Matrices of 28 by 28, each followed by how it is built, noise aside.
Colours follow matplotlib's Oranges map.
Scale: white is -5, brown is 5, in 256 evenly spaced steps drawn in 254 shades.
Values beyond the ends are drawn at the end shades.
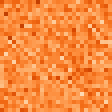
Toeplitz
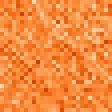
Toeplitz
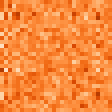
low rank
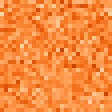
noise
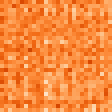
blocks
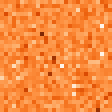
sparse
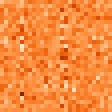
uneven columns
